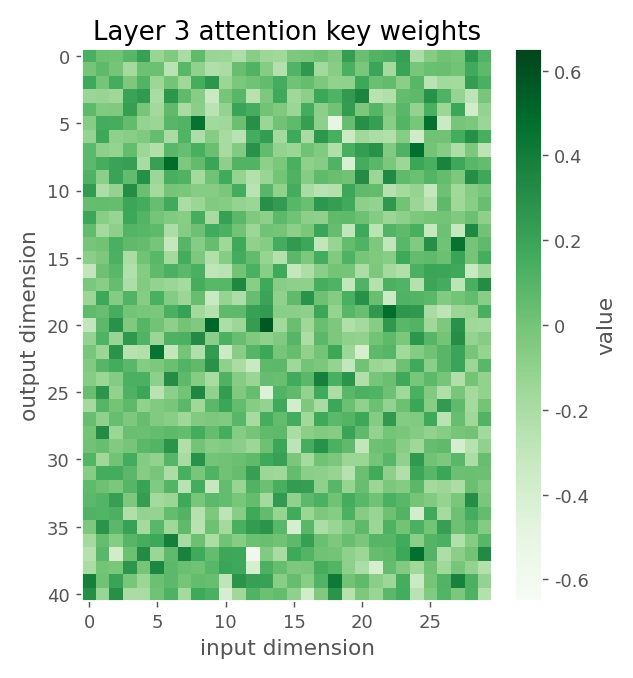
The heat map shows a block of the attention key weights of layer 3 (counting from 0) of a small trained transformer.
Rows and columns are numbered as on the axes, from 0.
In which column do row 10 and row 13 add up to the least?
25
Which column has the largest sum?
3
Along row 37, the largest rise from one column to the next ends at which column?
13
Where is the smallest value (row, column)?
37, 12
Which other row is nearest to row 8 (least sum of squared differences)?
31
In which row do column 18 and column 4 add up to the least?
5
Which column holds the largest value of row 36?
6
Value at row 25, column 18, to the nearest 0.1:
-0.2
